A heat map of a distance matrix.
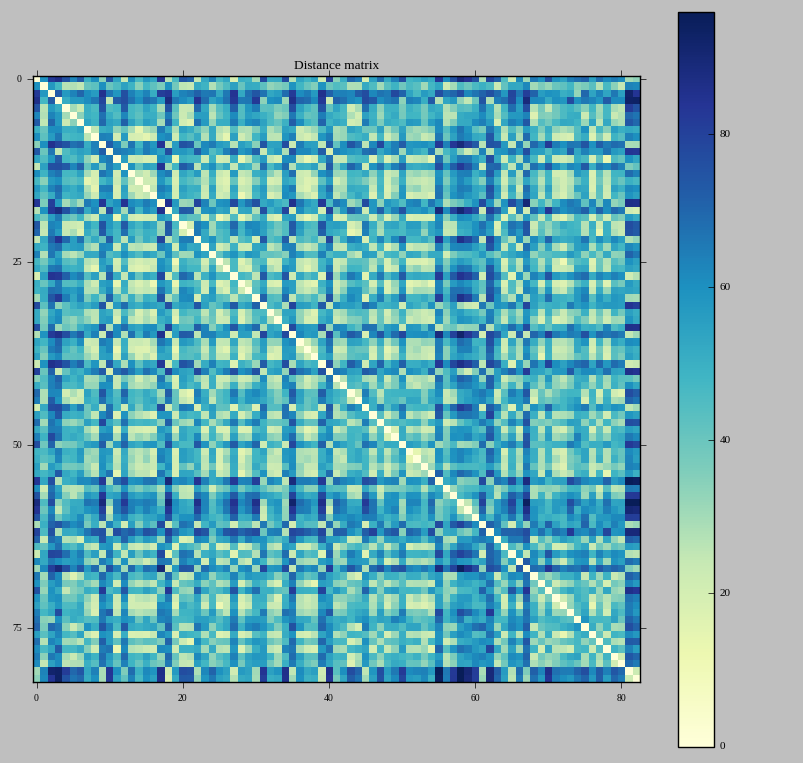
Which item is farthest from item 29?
62
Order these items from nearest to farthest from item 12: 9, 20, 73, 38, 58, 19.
9, 19, 38, 73, 20, 58
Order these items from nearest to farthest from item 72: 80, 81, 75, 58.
80, 75, 58, 81
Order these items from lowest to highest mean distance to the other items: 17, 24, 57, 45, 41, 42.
41, 42, 24, 45, 57, 17
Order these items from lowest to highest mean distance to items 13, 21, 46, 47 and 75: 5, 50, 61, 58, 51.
5, 51, 50, 58, 61
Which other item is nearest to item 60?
31
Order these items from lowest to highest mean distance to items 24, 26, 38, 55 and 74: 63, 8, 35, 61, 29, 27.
8, 29, 63, 61, 27, 35
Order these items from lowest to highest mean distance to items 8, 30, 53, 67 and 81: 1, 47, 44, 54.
54, 1, 44, 47
